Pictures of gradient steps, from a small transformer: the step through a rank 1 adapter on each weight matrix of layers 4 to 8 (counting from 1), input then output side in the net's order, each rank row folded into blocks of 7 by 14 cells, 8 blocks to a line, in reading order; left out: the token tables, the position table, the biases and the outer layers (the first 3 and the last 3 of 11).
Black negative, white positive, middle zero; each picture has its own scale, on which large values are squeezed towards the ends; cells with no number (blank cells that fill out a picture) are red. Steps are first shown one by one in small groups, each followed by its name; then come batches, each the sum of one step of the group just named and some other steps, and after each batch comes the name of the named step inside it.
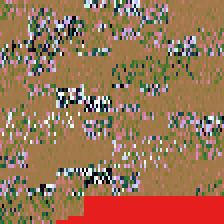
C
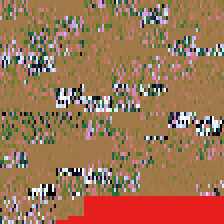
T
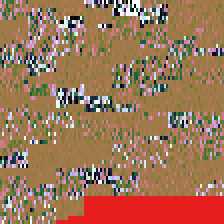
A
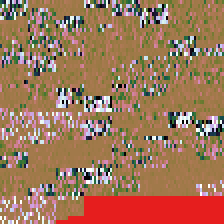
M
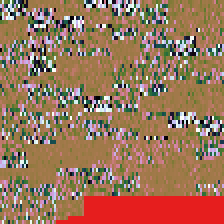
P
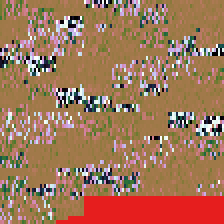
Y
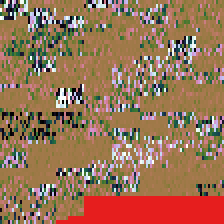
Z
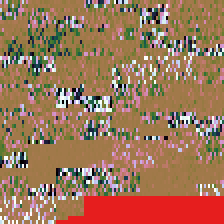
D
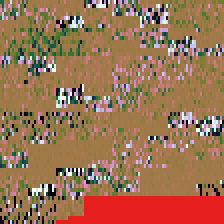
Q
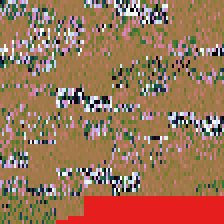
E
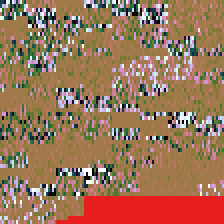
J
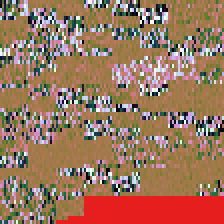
M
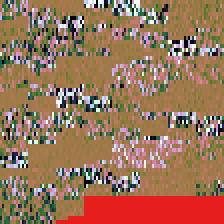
A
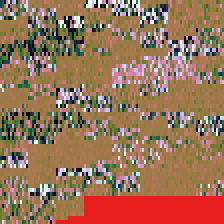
J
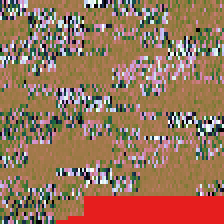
M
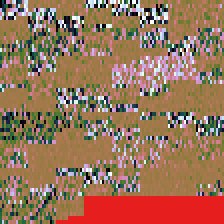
J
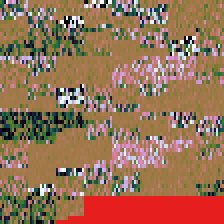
Z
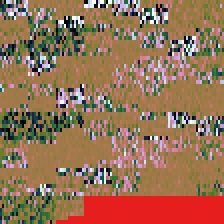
C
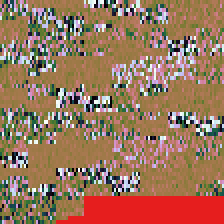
T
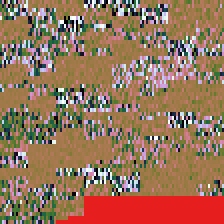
J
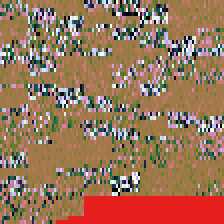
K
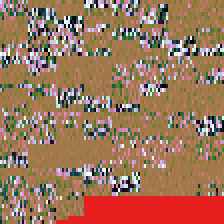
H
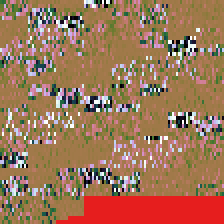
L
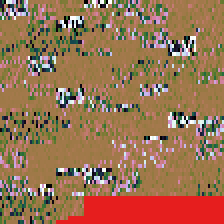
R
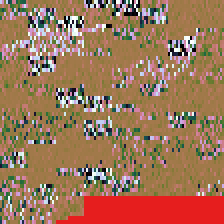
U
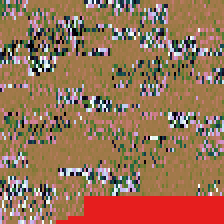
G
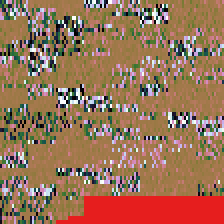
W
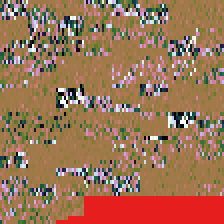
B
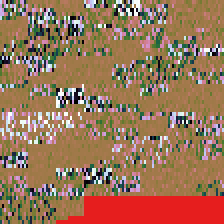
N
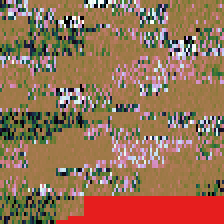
R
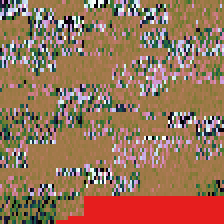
N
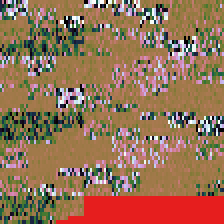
R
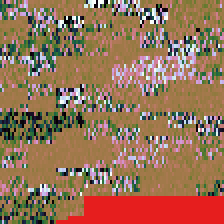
W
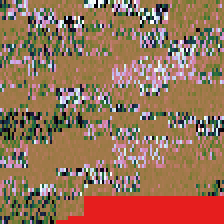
H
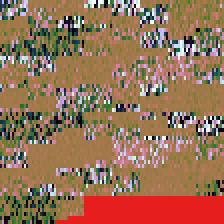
N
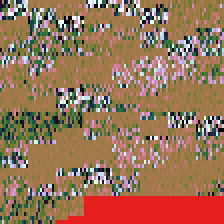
B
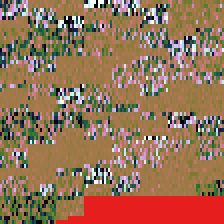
N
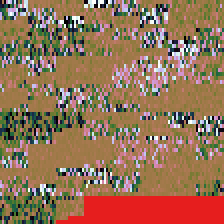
R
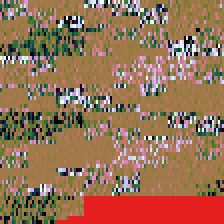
K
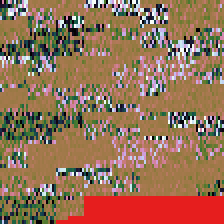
W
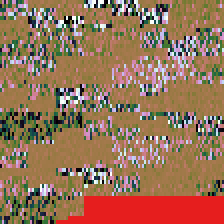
U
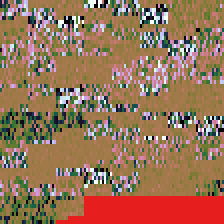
K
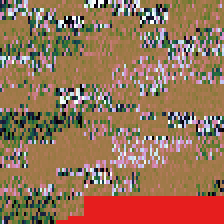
W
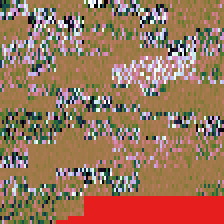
L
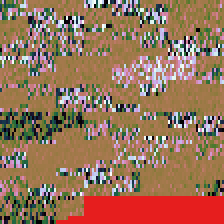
U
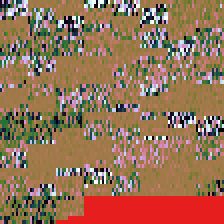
G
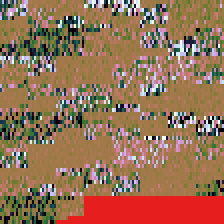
N
